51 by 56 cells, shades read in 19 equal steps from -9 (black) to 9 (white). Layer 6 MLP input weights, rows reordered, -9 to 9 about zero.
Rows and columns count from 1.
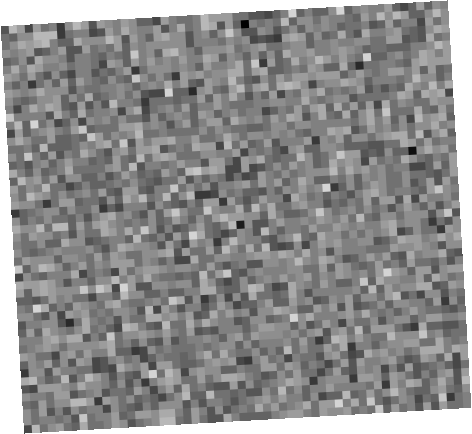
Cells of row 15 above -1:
32
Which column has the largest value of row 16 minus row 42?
15
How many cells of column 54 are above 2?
7
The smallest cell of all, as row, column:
2, 31
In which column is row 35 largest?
44
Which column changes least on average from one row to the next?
47
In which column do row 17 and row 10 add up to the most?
52
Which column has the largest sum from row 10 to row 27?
37
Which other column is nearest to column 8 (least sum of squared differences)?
19
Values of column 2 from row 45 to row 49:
4 -4 0 -2 -1
